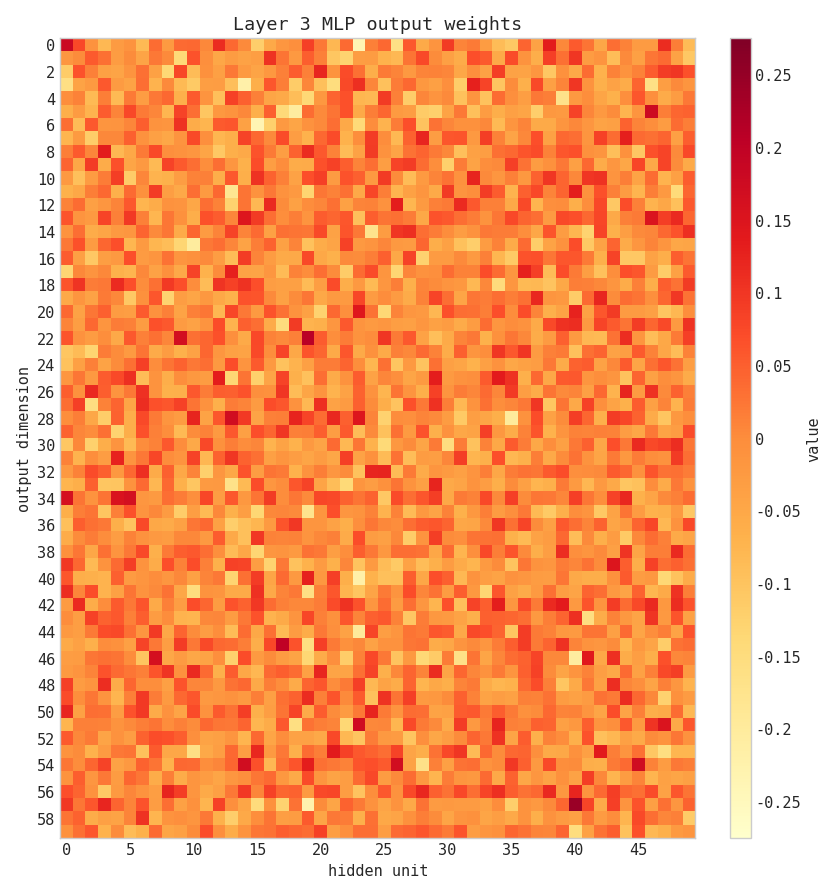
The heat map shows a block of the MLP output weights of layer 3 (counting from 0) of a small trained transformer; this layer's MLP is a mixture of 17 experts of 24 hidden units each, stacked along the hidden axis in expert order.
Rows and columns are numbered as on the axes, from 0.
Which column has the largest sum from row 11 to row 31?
49
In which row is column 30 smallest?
30
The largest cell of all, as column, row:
40, 57
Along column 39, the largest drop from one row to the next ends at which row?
4
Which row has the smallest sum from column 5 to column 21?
3
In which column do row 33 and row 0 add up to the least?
23
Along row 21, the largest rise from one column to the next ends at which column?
18
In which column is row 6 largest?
9
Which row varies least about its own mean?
55
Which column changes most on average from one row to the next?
19
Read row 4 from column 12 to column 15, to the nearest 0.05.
-0.1 0.1 0.05 0
